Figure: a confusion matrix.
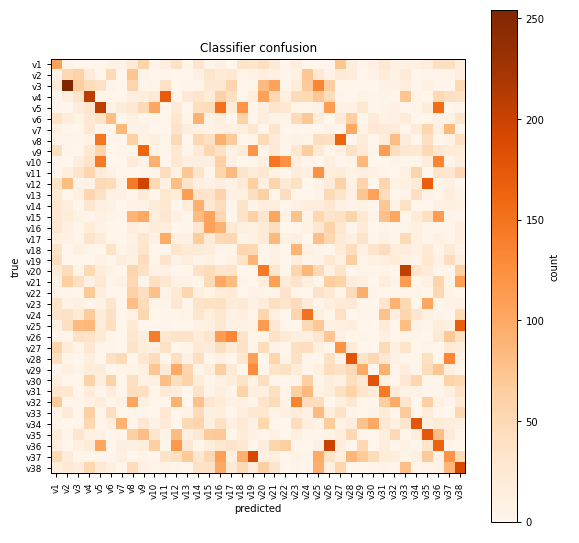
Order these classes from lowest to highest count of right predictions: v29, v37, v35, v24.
v29, v37, v24, v35
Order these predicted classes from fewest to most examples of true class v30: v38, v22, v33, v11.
v22, v33, v38, v11
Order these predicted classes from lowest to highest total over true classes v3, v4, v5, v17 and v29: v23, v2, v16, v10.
v23, v10, v2, v16
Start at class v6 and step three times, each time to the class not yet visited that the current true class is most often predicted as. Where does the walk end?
v24
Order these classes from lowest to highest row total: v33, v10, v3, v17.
v33, v17, v10, v3
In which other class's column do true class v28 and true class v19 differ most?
v37
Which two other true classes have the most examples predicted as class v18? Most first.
v5, v37
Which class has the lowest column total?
v7
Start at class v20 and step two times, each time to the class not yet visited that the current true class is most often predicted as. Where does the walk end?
v25
